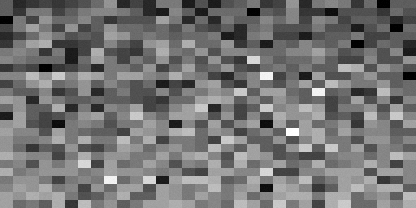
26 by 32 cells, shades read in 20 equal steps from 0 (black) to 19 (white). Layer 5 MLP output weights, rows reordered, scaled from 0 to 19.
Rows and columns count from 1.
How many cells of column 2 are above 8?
18
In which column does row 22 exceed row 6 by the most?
21
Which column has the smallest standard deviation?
2
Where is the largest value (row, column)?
17, 23
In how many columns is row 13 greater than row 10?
12
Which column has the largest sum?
9
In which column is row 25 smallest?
7
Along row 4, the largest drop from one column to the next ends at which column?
31
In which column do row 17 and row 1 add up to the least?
10
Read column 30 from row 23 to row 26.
4 13 11 12
